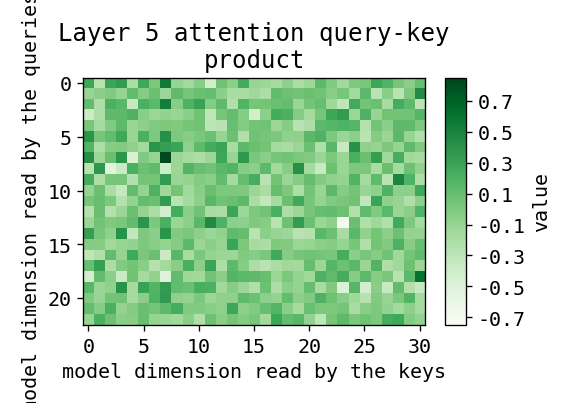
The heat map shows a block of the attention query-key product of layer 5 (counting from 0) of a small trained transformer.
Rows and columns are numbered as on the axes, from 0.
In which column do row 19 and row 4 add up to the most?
3
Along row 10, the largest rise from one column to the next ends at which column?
4
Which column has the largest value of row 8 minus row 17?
19
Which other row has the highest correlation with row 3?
16
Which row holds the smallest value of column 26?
1
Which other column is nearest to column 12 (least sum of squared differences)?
14
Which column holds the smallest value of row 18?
7
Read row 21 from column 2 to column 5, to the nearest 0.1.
0.2 -0.1 0 0.1
